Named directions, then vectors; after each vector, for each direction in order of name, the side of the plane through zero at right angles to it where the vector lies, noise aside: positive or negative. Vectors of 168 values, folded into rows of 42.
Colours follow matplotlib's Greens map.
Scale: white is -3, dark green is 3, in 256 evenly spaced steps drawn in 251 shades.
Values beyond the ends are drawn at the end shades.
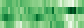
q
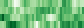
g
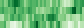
negative, positive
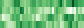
negative, negative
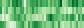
negative, negative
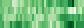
positive, negative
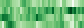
positive, positive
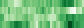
positive, negative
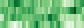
negative, positive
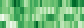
negative, negative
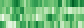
negative, negative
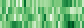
positive, negative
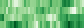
positive, negative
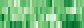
positive, negative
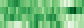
negative, positive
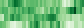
negative, positive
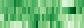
negative, positive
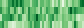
negative, positive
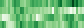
negative, negative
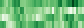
negative, negative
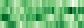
positive, positive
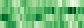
positive, positive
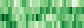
positive, positive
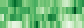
negative, positive
